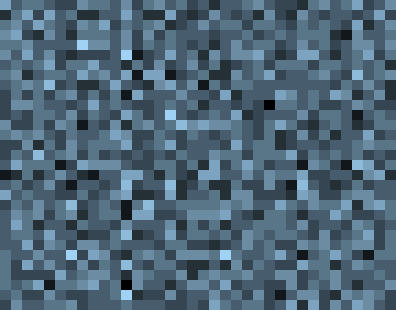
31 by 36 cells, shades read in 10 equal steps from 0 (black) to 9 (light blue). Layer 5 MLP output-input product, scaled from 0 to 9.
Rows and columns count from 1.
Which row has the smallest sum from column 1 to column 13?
18
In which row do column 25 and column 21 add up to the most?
26
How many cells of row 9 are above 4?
13
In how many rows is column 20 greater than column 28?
10
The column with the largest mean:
12
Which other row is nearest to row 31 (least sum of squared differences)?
16
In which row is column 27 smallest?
19
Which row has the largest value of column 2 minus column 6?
17
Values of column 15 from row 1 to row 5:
6 2 6 3 4
